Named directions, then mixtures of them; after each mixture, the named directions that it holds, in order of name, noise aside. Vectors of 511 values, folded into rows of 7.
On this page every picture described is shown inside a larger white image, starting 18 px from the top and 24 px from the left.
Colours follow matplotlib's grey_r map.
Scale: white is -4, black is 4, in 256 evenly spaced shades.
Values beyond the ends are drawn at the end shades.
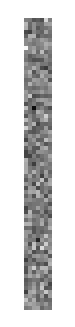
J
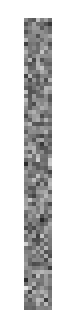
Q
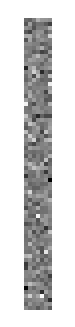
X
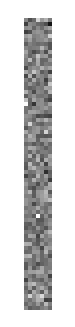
Q, X.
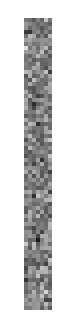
J, Q, X.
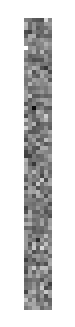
J.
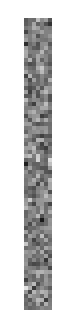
Q.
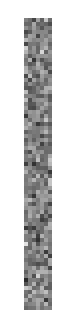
J, Q.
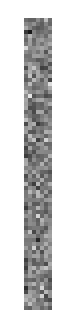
J, X.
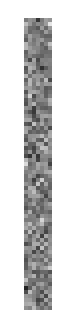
J, Q.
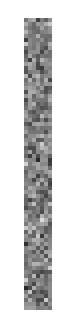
Q.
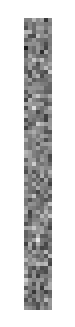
J, Q.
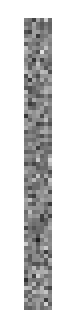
J, Q.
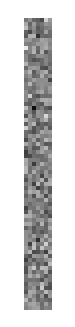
J.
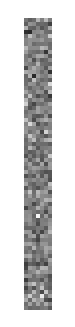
J, Q, X.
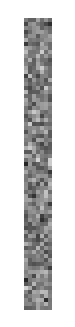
Q.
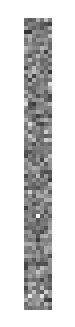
J, Q, X.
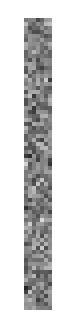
J, Q.
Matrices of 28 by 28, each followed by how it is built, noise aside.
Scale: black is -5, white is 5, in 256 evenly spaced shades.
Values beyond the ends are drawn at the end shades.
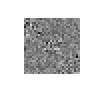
block diagonal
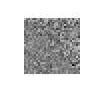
upper triangular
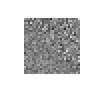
upper triangular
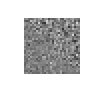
upper triangular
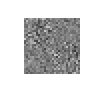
block diagonal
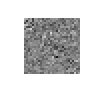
block diagonal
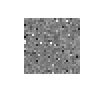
sparse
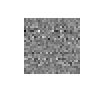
uneven rows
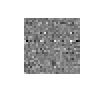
uneven rows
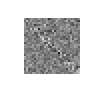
banded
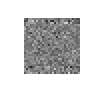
uneven rows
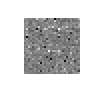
sparse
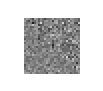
upper triangular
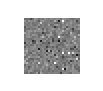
sparse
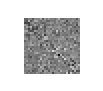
block diagonal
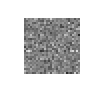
uneven rows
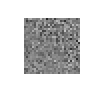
upper triangular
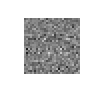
uneven rows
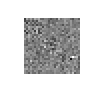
block diagonal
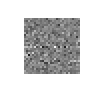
uneven rows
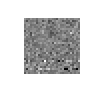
uneven rows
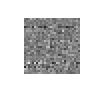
uneven rows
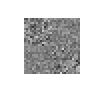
block diagonal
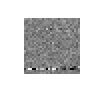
uneven rows
